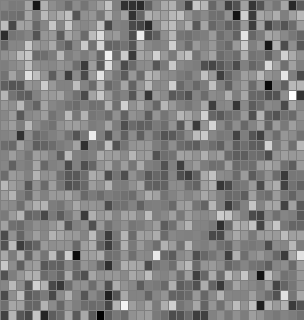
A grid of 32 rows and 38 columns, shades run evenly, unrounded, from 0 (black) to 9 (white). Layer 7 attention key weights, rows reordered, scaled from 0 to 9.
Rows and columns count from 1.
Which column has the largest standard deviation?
14
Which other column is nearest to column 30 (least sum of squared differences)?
32
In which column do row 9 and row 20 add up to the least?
34
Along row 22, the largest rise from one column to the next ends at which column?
12
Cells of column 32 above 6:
3
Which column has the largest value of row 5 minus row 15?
11
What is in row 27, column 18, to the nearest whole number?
6
